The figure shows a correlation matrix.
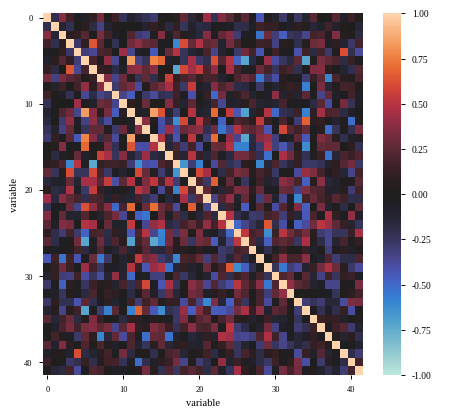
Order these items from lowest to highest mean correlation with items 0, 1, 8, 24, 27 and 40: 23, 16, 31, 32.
31, 32, 16, 23
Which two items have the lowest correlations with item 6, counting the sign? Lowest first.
17, 4
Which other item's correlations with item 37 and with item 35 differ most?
7
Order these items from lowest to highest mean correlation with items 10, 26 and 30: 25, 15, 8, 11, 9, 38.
11, 15, 38, 8, 9, 25
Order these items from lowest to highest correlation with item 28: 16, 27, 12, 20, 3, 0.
0, 16, 27, 3, 20, 12
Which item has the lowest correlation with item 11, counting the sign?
26
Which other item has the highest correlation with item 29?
24
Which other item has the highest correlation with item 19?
22
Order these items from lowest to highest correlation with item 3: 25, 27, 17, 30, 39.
17, 30, 39, 27, 25
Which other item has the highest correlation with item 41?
25
